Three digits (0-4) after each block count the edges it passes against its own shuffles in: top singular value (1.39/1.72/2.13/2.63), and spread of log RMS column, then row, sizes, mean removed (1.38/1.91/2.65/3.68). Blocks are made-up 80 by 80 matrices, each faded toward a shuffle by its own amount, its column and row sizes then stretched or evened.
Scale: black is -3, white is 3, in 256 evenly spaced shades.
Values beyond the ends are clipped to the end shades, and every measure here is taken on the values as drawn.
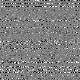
1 0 4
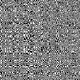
3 3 3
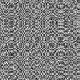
4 2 1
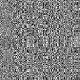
4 3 0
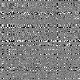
3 2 4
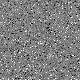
0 0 0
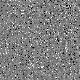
1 1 1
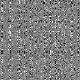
2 4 1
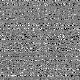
1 0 4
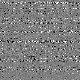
1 0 4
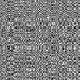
4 2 1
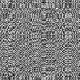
4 2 1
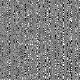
2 4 0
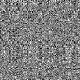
3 1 2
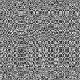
4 1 3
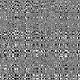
4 3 4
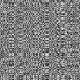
4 3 1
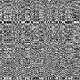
4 1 3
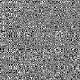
3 2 3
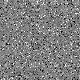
2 0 0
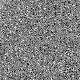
0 1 0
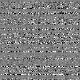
1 1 4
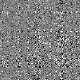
2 3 3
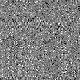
3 0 0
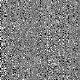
1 3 0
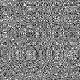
3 0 1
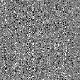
2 2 0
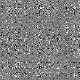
1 3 3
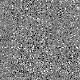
0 2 1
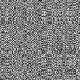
4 2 0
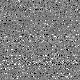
0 0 3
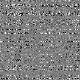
0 2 4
